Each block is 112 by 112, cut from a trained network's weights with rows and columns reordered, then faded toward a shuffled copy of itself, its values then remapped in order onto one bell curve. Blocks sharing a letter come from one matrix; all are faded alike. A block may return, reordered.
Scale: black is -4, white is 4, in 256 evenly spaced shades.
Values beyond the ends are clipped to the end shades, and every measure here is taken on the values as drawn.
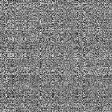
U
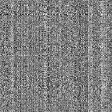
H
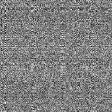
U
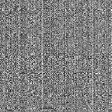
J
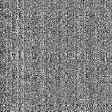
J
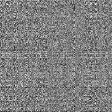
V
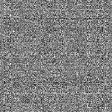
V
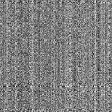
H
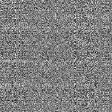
V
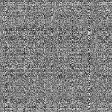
U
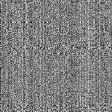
H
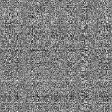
V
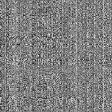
J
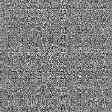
V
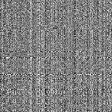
H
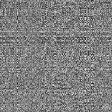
U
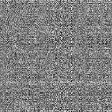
U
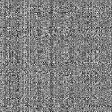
J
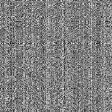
H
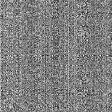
J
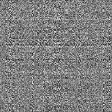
V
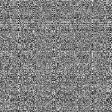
U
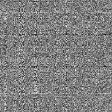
V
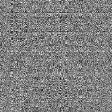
V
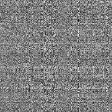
U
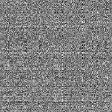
U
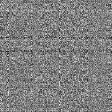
V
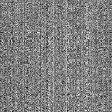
J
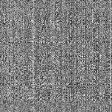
J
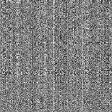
J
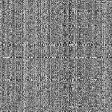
H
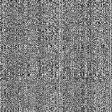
J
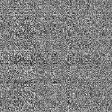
V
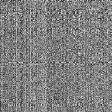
J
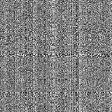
H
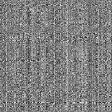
H
